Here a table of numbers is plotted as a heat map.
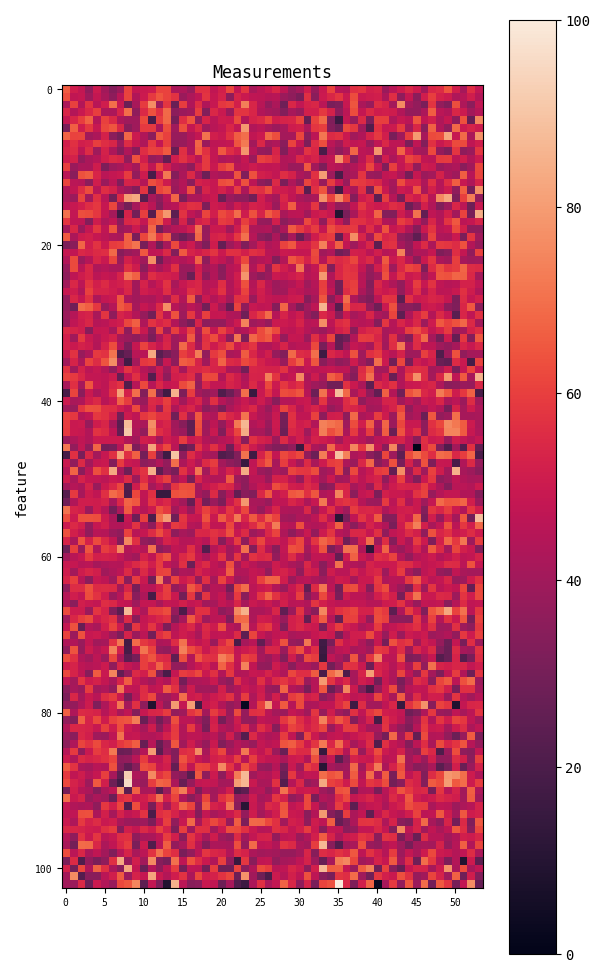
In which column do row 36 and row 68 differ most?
23
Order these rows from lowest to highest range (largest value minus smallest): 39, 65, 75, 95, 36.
36, 95, 65, 75, 39
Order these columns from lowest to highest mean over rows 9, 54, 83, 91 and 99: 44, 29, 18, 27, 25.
29, 25, 27, 18, 44
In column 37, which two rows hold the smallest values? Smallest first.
79, 92
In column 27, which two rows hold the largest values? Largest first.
56, 63
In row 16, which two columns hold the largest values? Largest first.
53, 13
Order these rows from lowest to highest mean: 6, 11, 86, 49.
11, 86, 49, 6
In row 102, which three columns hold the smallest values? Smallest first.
40, 13, 23
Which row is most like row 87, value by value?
73
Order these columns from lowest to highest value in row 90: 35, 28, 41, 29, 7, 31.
41, 31, 29, 35, 28, 7
